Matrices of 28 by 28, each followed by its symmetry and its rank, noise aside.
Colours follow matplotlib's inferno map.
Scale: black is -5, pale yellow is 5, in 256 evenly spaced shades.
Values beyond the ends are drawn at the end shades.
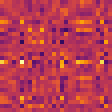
no symmetry, rank three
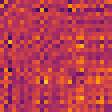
symmetric, rank three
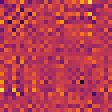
symmetric, rank four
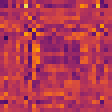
no symmetry, rank four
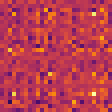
no symmetry, rank four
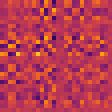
antisymmetric, rank two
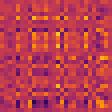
no symmetry, rank two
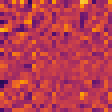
antisymmetric, rank four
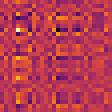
no symmetry, rank two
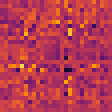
no symmetry, rank four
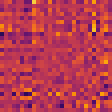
antisymmetric, rank four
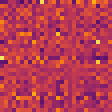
no symmetry, rank four
